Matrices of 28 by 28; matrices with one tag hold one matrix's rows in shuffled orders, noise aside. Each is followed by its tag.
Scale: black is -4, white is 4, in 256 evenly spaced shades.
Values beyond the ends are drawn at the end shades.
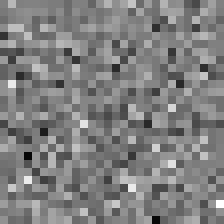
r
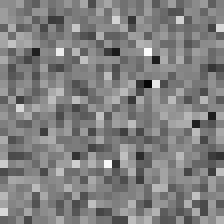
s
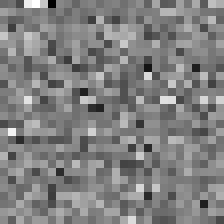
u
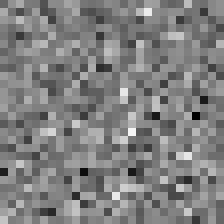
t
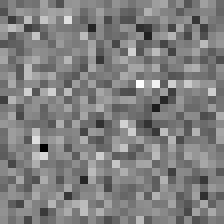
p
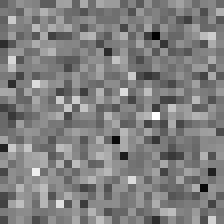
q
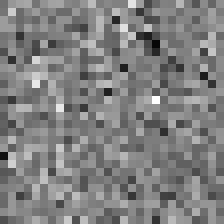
q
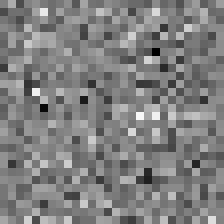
p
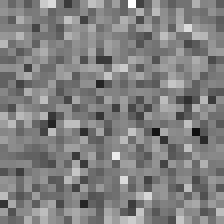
t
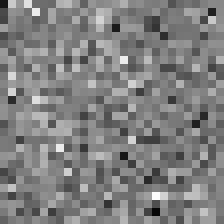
q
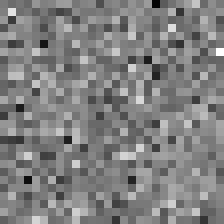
r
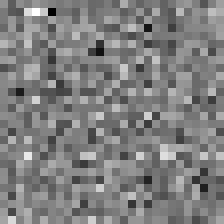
u
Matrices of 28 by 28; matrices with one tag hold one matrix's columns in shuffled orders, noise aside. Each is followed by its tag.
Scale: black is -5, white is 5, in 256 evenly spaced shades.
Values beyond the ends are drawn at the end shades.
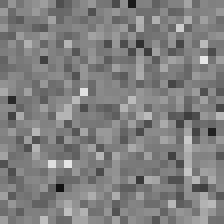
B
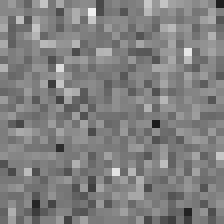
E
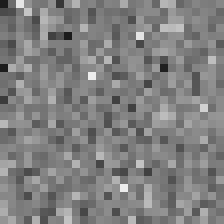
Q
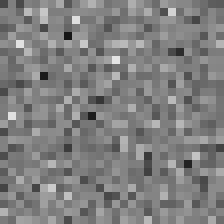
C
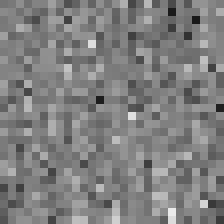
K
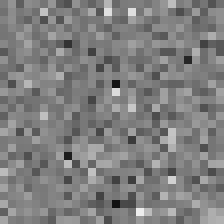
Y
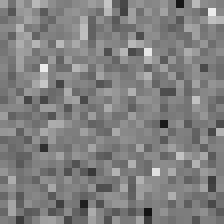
E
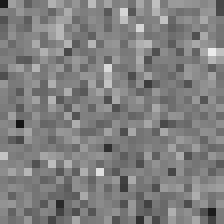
E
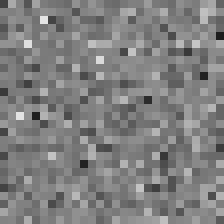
C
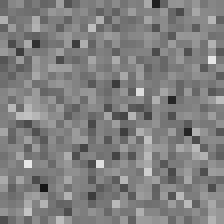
B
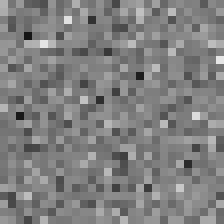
C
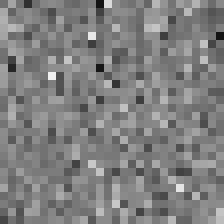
Q
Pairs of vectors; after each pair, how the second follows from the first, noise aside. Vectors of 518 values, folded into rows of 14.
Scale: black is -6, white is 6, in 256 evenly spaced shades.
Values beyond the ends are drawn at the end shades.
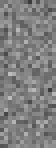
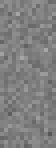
reversed, shrunk.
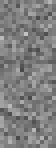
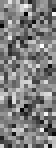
wrapped around, negated, scaled up.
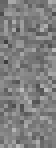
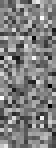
reversed, scaled up.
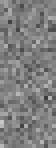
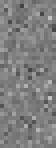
partly zeroed.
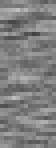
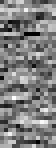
scaled up.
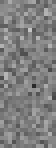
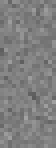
reversed, shrunk.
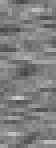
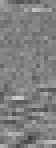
partly zeroed.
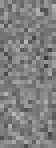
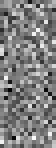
reversed, scaled up.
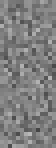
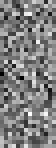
reversed, scaled up.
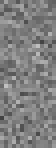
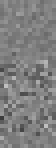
partly zeroed.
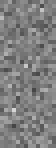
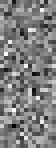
scaled up.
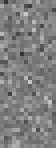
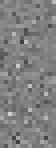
wrapped around, negated, partly zeroed.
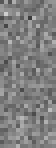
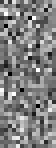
scaled up.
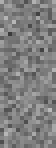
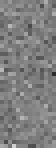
wrapped around, negated, partly zeroed.
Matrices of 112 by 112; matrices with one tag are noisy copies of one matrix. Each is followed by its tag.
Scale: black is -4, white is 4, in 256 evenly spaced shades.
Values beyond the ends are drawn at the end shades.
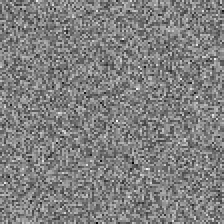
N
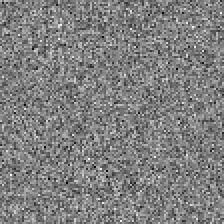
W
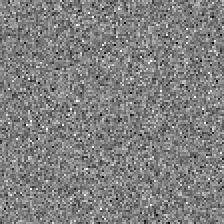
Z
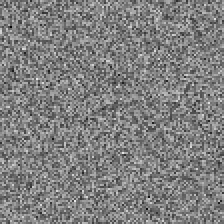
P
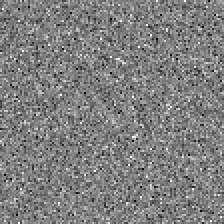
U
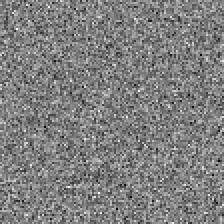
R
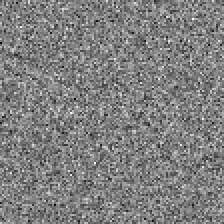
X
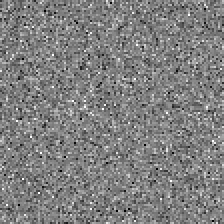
U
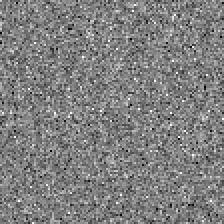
X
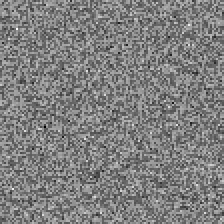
R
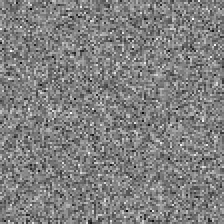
X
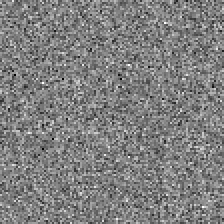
P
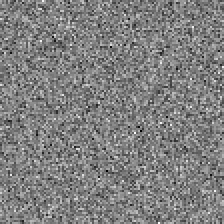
W
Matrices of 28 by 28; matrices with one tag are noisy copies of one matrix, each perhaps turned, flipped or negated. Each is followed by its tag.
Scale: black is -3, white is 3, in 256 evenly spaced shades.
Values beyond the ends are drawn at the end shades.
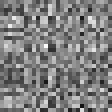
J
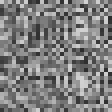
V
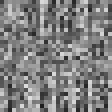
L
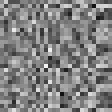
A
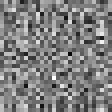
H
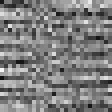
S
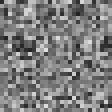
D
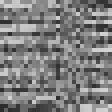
S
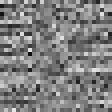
L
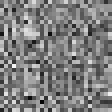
V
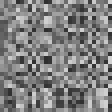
J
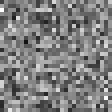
D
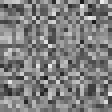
J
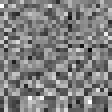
A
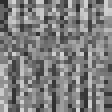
S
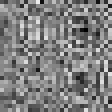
V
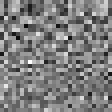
A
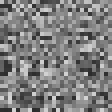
D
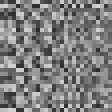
A
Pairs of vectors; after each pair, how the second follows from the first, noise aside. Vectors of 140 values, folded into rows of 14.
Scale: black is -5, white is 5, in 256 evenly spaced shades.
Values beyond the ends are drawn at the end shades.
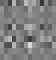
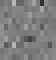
partly zeroed.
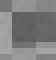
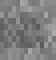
reversed, partly zeroed.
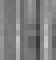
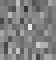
shuffled.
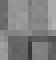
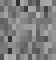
shuffled.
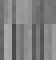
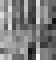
wrapped around, negated, scaled up.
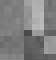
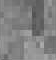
negated, shrunk.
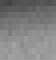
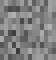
shuffled.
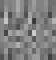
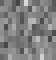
shuffled.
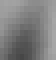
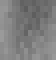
reversed, shrunk.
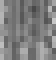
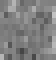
reversed, partly zeroed.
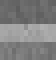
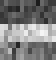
scaled up.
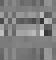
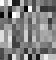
wrapped around, negated, scaled up.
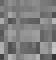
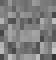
copied.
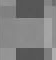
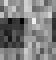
wrapped around, scaled up.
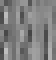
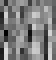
scaled up.
